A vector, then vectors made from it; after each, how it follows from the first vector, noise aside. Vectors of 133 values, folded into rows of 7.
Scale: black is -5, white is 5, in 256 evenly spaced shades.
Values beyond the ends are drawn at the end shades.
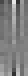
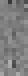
reversed, negated, partly zeroed.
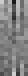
negated.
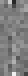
reversed, partly zeroed.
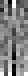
reversed, negated, scaled up.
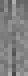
reversed, negated, shrunk.
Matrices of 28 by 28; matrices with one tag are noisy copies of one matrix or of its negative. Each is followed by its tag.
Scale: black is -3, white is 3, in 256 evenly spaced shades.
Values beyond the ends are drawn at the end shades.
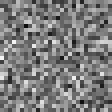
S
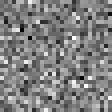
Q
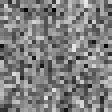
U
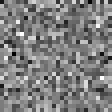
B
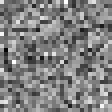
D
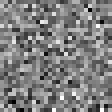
Q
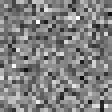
Q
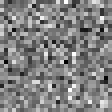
D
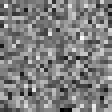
U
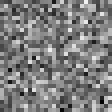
U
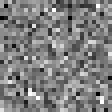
U
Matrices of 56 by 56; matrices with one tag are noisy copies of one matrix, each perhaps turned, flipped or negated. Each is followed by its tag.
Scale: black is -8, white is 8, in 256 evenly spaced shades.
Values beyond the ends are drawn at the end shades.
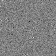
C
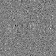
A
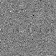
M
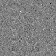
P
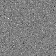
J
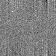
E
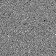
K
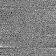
E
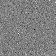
C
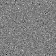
J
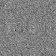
A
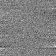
E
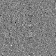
M
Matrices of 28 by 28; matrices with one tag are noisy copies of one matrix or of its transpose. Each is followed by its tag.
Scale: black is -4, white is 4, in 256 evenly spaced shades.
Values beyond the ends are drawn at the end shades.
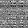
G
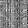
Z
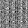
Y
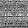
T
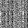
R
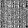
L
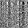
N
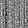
G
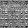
L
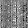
T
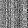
Z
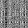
G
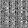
Y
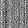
G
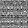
Y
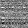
N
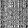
L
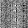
T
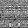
Z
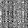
R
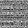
Y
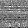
Z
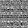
Y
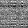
G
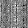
T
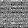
R
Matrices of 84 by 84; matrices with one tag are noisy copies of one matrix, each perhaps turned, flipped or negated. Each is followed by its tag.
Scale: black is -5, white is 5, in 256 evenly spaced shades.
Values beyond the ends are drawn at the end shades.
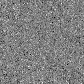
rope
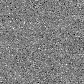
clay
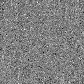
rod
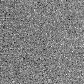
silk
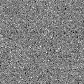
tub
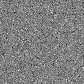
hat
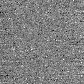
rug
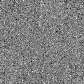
rope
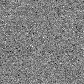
tub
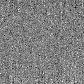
rug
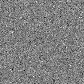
hat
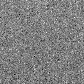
silk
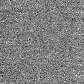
rug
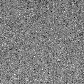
silk
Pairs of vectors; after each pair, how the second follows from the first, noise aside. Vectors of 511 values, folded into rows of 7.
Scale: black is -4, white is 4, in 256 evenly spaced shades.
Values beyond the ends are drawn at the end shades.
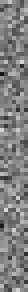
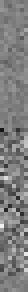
negated, partly zeroed.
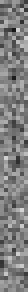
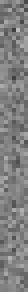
shrunk.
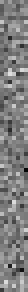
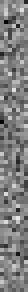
reversed.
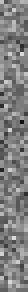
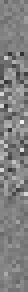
negated, partly zeroed.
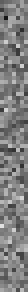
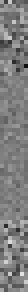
reversed, negated, partly zeroed.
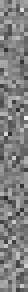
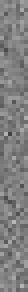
shrunk.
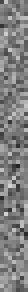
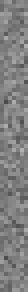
wrapped around, negated, shrunk.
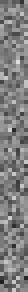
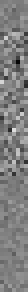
negated, partly zeroed.
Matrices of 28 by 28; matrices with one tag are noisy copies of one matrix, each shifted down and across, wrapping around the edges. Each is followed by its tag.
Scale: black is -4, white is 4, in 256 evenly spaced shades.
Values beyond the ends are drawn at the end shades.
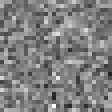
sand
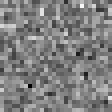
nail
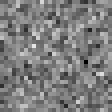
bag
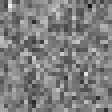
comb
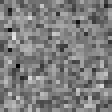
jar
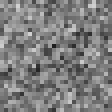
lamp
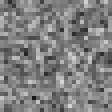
jar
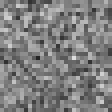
bag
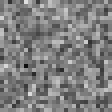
sand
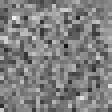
bag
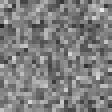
lamp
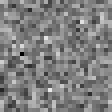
sand
